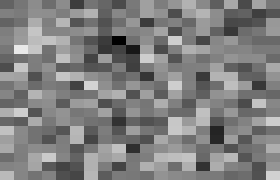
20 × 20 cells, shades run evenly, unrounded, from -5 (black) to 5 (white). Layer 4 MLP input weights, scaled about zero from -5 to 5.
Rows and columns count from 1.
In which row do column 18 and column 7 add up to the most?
10
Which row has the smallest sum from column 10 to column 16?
16
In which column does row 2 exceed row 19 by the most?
15
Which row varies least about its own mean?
11
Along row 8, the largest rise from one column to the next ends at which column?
2
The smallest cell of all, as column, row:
9, 5
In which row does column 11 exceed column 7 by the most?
7
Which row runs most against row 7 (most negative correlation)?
20
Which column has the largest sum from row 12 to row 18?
13
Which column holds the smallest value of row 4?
17
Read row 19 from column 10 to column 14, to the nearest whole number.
0 2 1 -1 2
